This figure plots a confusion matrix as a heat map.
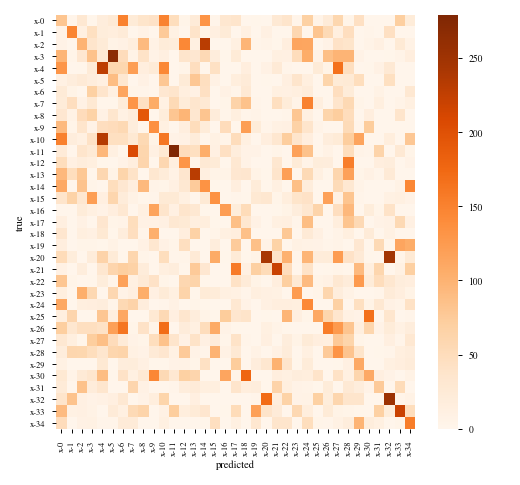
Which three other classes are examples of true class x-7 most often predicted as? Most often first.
x-24, x-9, x-18
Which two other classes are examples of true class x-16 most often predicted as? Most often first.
x-9, x-28
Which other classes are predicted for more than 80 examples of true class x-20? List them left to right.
x-15, x-22, x-24, x-27, x-32
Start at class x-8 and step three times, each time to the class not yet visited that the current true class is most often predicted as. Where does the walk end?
x-27
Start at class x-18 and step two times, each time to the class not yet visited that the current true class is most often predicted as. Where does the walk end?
x-0
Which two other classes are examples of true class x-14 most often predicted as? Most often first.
x-34, x-0
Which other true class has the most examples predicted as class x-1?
x-32
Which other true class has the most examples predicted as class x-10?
x-26
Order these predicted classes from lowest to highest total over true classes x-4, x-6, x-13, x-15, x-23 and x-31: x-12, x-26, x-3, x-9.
x-9, x-12, x-26, x-3
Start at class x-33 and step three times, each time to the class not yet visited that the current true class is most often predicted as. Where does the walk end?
x-29
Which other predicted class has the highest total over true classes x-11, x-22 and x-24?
x-7
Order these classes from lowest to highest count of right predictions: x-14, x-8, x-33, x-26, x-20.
x-14, x-26, x-8, x-33, x-20
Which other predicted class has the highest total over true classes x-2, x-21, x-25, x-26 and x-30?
x-6
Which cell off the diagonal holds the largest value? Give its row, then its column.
x-3, x-5
